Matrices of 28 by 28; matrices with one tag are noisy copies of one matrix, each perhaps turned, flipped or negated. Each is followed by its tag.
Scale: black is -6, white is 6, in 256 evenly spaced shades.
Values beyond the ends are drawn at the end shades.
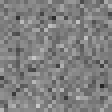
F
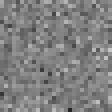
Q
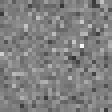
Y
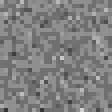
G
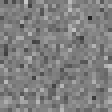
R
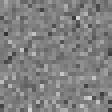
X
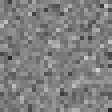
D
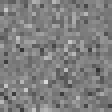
Y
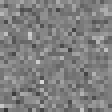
G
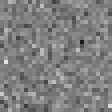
Y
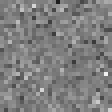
X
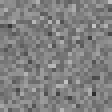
F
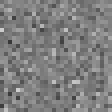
G
